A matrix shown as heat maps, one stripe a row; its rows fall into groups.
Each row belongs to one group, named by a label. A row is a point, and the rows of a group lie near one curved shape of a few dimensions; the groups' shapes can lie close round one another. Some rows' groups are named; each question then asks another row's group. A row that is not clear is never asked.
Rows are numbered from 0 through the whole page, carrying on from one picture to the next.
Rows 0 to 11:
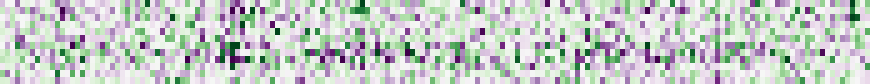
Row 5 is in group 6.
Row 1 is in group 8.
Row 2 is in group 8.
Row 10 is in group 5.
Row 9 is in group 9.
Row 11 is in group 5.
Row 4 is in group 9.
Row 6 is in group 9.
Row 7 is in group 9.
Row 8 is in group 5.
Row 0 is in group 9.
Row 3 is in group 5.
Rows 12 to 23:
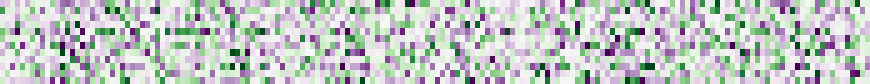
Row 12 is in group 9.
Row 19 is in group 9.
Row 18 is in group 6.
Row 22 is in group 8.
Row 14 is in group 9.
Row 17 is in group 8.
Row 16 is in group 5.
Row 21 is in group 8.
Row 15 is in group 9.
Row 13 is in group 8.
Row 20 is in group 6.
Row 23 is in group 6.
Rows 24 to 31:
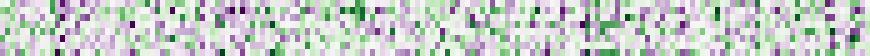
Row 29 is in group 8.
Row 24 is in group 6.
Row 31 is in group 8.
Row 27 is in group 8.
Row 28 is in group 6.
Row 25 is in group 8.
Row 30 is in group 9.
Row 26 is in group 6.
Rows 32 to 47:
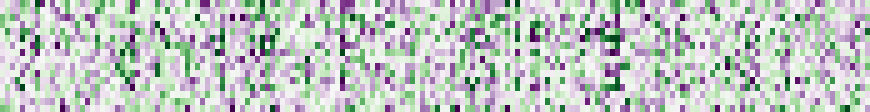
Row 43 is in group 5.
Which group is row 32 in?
5
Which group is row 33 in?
5
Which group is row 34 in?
8
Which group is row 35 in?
8
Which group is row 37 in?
8
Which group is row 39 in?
8
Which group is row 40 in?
9
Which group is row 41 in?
6
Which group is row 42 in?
8
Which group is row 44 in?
8
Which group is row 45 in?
9
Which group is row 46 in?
6
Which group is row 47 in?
5
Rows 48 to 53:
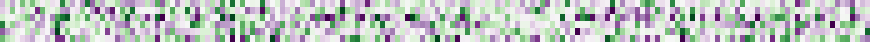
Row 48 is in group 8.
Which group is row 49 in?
8
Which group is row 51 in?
5
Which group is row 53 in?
5
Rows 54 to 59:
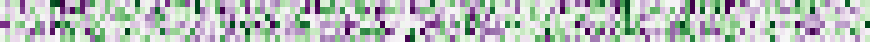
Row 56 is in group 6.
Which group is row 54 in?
6
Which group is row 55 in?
6
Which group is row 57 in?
5
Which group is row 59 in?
9
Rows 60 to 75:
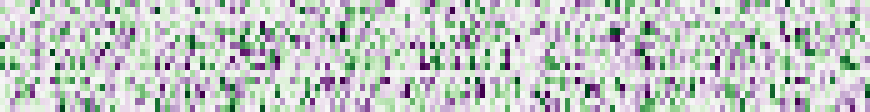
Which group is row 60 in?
5
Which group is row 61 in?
8
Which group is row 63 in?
8
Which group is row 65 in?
5
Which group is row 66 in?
5
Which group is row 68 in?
5
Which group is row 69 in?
5
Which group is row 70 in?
5
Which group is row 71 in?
5
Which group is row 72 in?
9
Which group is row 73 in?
9
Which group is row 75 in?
8
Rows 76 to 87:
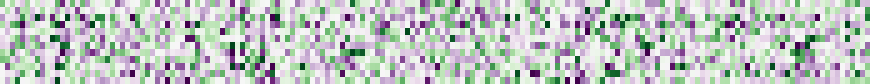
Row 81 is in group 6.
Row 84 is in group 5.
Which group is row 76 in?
5
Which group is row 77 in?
9
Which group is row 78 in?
5
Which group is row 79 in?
6
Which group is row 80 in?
9
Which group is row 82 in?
8
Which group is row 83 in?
8
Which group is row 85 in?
5
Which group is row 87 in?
5
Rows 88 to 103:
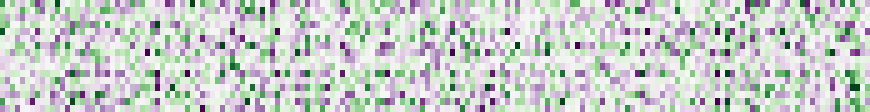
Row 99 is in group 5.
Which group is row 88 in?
5
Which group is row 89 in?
5
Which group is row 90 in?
6
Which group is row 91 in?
8
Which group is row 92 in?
5
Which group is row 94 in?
5
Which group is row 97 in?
9
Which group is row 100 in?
8
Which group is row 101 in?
5
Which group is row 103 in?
9
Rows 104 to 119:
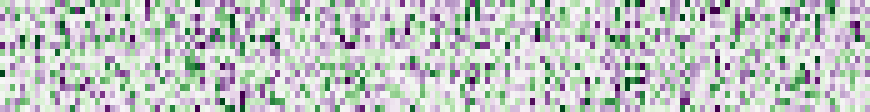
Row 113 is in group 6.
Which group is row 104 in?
6
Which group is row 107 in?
8
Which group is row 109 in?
8
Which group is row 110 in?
5
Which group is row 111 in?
5
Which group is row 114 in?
5
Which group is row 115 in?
6
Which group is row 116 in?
6
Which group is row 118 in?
8
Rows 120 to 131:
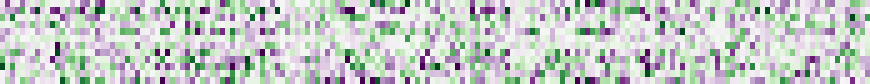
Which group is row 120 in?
9
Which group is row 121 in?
5
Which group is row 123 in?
6
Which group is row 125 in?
9
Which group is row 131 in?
9
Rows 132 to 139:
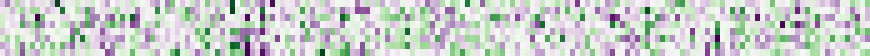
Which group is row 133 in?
8
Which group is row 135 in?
8
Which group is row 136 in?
9
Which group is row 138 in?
9
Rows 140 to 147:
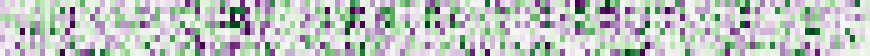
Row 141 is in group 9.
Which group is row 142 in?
8
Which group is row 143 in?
9
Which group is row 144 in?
6
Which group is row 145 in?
8
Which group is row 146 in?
9
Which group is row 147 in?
6
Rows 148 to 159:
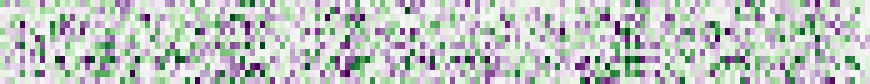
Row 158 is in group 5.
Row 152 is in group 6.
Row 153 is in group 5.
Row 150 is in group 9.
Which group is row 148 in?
5
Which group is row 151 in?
6
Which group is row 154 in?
5
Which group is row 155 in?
5
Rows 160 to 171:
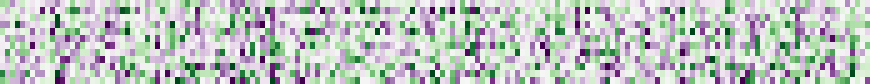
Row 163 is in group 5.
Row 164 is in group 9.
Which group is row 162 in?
5
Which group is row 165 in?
6
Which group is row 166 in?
8
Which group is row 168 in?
6
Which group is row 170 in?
5
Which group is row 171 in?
5
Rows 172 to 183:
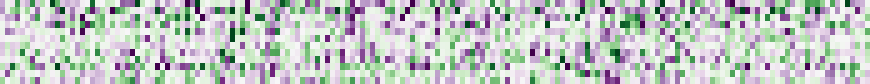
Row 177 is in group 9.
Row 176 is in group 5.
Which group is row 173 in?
9
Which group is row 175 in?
6
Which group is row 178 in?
9
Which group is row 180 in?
9
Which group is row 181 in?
5
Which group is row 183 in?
8
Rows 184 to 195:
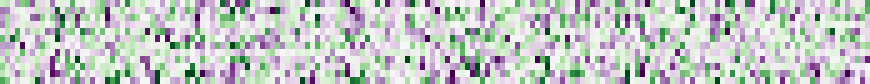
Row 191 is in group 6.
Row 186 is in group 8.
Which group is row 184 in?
9
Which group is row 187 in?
8
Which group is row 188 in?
6
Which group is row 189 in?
5
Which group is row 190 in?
5
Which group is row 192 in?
9
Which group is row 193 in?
6
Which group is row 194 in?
6
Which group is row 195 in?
8
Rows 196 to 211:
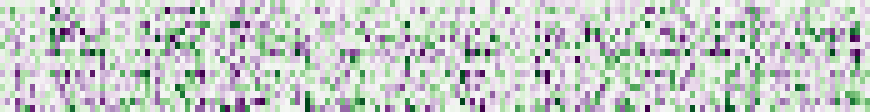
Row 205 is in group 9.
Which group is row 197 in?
5
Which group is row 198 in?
6
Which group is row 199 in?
9
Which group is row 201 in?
8
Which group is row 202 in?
5
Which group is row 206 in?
9
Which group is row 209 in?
6
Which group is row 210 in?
9
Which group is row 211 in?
9
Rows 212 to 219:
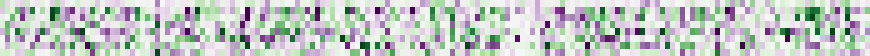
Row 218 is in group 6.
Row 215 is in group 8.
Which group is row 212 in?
5
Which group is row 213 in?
6
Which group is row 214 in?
6
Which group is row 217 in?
5
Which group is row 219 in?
8
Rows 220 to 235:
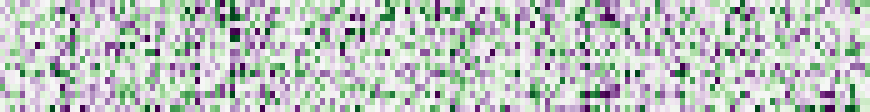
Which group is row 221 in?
9
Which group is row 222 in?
9
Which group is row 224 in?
9
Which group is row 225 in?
9
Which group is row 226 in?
8
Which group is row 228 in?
6
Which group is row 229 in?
8
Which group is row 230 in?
5
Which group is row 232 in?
8
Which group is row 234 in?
9
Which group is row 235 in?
6
